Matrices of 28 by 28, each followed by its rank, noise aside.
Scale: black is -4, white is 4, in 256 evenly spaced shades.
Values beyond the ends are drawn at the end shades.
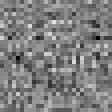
four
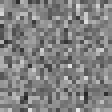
seven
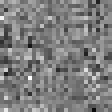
six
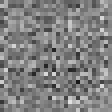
four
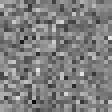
five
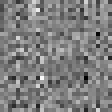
five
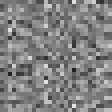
four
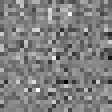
six
